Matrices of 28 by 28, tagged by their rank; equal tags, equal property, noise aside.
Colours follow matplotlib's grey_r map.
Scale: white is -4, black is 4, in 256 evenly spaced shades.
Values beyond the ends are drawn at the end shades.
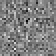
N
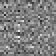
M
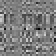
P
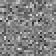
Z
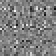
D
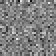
Z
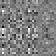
P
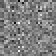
M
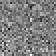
Z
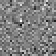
Z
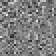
Z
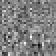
M
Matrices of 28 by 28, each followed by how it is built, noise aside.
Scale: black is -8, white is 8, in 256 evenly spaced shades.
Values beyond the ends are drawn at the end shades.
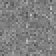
uneven columns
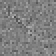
banded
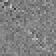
banded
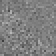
lower triangular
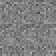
repeating columns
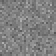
noise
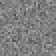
noise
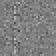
uneven columns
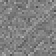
Hankel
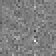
uneven columns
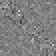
banded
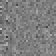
uneven columns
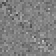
banded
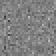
uneven columns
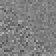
lower triangular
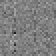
uneven columns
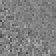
lower triangular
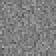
noise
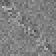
banded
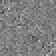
block diagonal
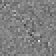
banded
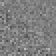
lower triangular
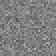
noise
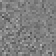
lower triangular
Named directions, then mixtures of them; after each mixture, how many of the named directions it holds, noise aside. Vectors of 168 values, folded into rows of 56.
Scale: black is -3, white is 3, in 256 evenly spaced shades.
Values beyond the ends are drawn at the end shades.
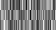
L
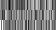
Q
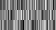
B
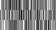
three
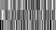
two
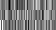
one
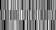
three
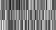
two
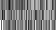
one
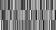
two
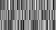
one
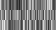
two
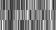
three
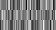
three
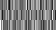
three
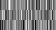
two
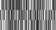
two
